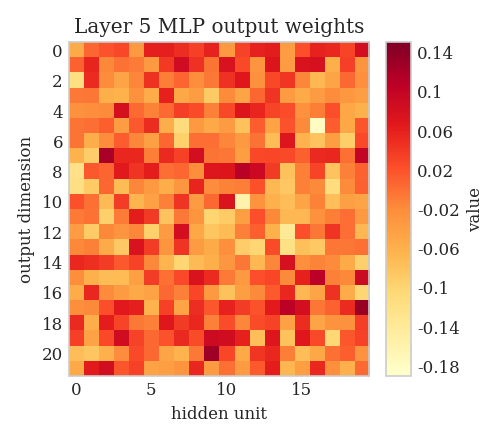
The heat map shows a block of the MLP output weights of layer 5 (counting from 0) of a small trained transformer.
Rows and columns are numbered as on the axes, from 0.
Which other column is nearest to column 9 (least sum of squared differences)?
10
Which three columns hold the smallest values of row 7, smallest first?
1, 0, 11
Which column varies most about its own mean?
14
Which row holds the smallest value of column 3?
13
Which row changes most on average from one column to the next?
19
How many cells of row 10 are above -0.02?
8
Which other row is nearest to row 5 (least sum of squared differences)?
6
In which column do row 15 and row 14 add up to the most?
16
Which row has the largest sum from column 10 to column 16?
17
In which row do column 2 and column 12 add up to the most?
7
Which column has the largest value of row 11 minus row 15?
4
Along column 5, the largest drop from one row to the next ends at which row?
12
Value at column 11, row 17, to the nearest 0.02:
0.04
